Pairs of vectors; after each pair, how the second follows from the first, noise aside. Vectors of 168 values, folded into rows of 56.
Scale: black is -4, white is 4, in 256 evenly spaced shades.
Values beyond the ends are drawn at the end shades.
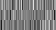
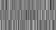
wrapped around, shrunk.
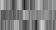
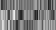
wrapped around, negated.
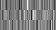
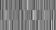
shrunk.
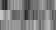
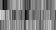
copied.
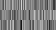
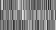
wrapped around, negated.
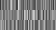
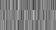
shrunk.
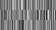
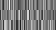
shuffled.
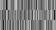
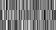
wrapped around, negated.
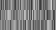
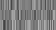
wrapped around, shrunk.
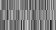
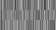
wrapped around, shrunk.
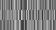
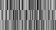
shuffled.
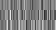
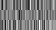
wrapped around, negated.
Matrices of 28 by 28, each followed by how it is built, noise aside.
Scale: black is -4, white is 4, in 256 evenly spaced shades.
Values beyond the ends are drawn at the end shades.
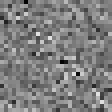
block diagonal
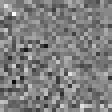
lower triangular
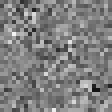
block diagonal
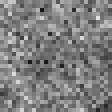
smooth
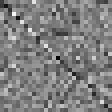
diagonal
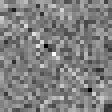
diagonal
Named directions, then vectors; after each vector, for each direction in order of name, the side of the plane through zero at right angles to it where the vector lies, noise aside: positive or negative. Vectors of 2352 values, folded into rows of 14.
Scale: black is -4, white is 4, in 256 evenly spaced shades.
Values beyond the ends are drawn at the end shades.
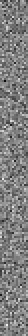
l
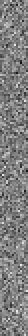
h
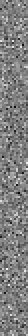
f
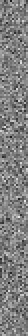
positive, negative, positive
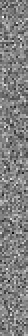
positive, positive, positive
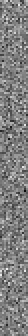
positive, positive, negative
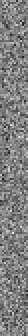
negative, negative, negative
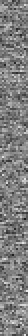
negative, positive, positive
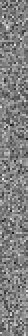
positive, positive, positive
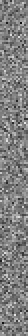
positive, negative, positive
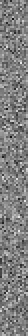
positive, negative, positive
